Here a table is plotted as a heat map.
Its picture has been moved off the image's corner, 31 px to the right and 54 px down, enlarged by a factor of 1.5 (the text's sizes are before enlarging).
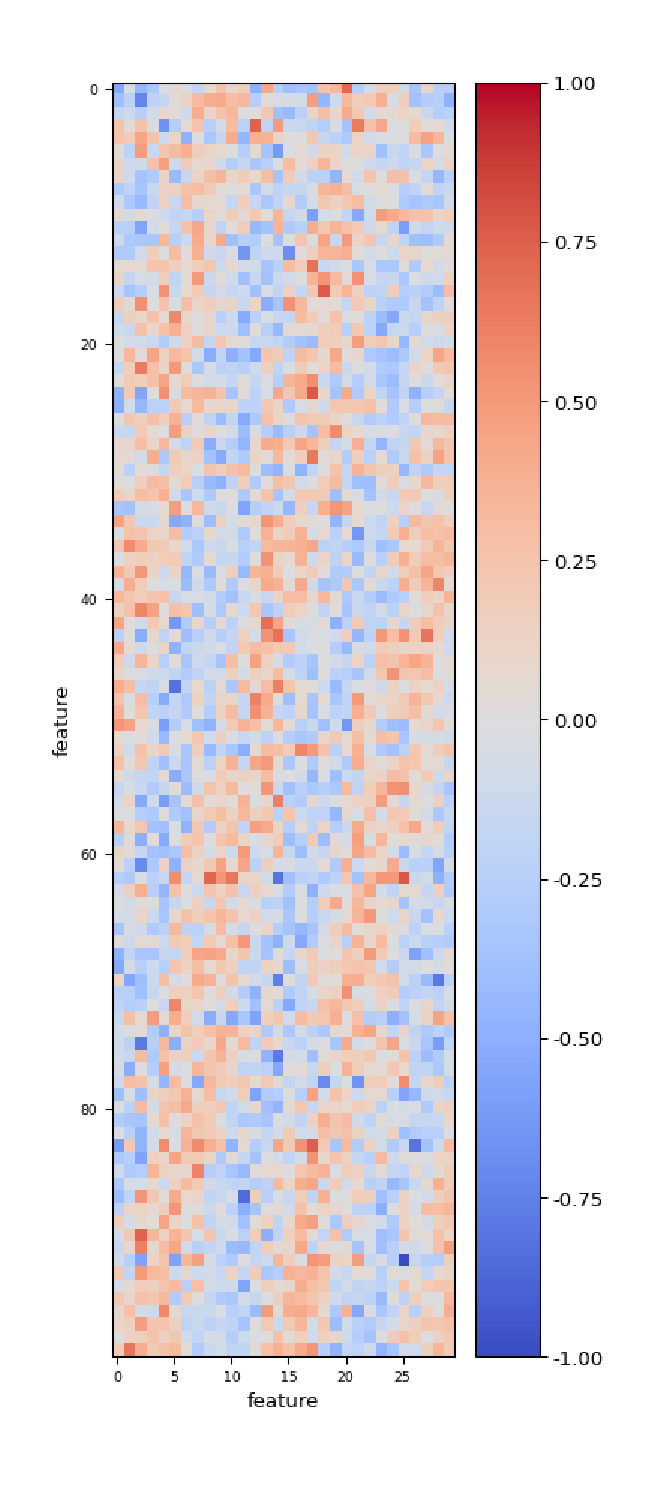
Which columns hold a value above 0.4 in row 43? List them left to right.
13, 14, 23, 25, 27
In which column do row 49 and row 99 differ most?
17
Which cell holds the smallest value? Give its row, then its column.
92, 25
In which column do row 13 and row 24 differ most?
15
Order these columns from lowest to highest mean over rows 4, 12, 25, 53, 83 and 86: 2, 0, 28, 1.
0, 2, 1, 28
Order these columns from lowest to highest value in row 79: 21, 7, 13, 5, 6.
13, 21, 7, 5, 6
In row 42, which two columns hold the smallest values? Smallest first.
5, 19
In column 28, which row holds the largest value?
39
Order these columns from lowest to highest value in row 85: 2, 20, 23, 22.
2, 22, 23, 20
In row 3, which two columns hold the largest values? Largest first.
12, 21
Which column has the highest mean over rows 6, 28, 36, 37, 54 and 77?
4
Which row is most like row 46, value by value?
10
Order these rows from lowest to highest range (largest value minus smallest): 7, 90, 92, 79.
7, 79, 90, 92
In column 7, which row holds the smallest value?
78
